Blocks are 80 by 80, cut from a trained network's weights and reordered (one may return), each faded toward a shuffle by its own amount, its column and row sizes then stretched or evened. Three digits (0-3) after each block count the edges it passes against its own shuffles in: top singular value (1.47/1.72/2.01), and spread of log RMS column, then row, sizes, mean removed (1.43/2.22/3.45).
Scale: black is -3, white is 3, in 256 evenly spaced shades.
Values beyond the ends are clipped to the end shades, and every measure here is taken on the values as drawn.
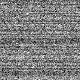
3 1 0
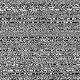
1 0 3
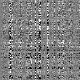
2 3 2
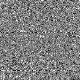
1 0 2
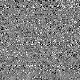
1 1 2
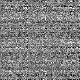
2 2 2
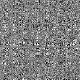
1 2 2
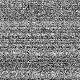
3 1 1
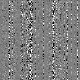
2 3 0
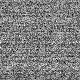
1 0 0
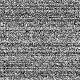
3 1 0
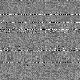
2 0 2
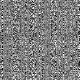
0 3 0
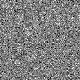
2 0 0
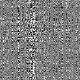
0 3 2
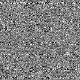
0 0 2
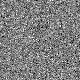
0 0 0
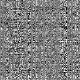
1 3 1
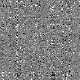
1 2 1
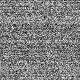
1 0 0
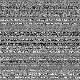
3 0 3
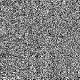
1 0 1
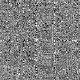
1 2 1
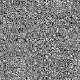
2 1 1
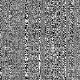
0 3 0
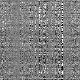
3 3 0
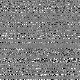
0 0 3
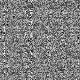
0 2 0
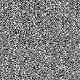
1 1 0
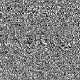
2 0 2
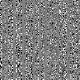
1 3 0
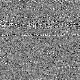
0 0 2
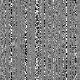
2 3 0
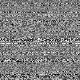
0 0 3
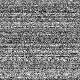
3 0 2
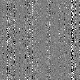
1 3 0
